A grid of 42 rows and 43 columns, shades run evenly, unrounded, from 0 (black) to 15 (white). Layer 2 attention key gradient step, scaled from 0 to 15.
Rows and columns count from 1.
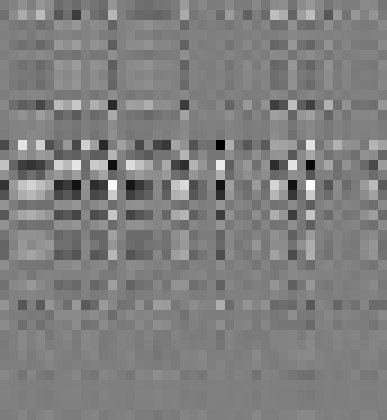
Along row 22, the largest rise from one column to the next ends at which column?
13
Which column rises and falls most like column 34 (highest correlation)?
36
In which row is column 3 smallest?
17
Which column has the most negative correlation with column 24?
14
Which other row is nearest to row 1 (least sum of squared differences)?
6
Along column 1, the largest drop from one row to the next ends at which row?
19
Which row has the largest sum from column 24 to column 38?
2
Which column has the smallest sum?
25
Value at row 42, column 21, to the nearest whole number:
8
